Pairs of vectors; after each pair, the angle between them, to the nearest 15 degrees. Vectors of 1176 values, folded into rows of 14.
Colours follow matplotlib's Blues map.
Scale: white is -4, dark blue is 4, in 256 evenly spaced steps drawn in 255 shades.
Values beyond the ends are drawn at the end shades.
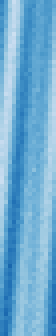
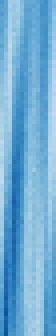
30 degrees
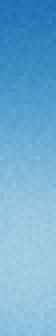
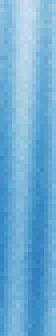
135 degrees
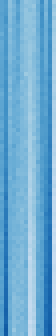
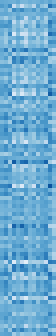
75 degrees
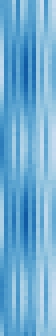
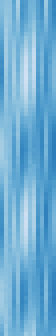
165 degrees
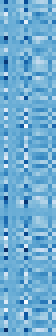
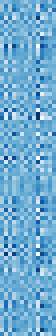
105 degrees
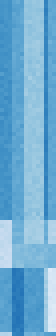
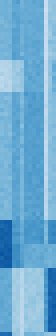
150 degrees
